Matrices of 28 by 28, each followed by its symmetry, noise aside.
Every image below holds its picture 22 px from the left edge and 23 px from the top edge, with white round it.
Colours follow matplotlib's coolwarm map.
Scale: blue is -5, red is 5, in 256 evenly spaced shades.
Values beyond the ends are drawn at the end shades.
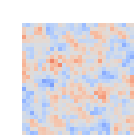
same after a half turn.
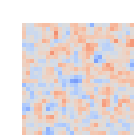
symmetric across the other diagonal.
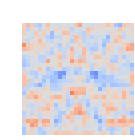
mirrored left to right.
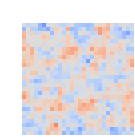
same after a half turn.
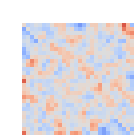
symmetric across the other diagonal.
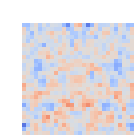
mirrored left to right.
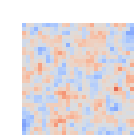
same after a half turn.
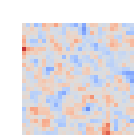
symmetric across the other diagonal.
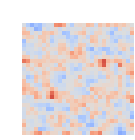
same after a half turn.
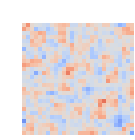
symmetric.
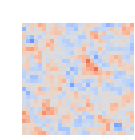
symmetric across the other diagonal.
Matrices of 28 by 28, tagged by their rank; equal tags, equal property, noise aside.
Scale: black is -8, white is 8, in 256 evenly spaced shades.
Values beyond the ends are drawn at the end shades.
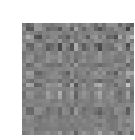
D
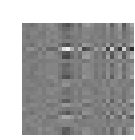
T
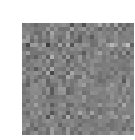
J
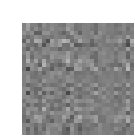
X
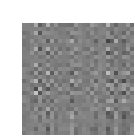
D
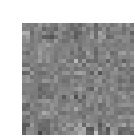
J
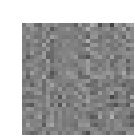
J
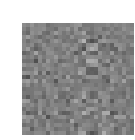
J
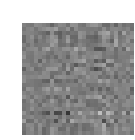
X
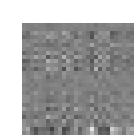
D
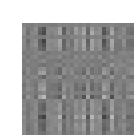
T
